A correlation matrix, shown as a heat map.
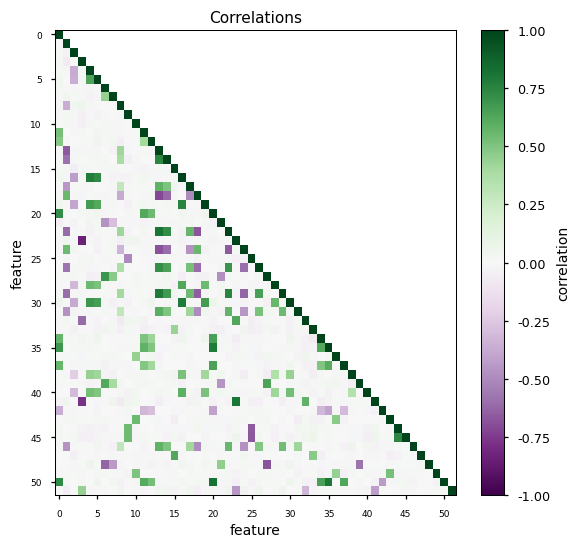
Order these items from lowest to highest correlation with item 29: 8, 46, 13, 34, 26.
34, 8, 46, 26, 13
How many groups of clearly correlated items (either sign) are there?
8
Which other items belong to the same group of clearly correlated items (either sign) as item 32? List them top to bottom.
3, 23, 41, 51
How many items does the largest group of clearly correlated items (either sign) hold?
12
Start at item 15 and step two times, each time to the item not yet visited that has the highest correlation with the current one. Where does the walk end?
33
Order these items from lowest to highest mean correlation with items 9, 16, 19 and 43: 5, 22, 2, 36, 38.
2, 22, 36, 38, 5
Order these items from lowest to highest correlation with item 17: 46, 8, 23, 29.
23, 8, 46, 29
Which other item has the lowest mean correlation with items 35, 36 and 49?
42
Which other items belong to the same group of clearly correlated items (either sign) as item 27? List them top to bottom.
6, 7, 21, 39, 48
